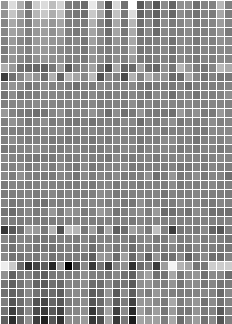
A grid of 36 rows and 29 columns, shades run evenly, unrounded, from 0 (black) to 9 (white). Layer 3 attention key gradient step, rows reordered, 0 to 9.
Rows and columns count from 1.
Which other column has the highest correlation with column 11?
25
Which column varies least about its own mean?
26
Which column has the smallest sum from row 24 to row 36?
17
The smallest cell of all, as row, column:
30, 9
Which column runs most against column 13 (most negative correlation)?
11
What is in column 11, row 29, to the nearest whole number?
4
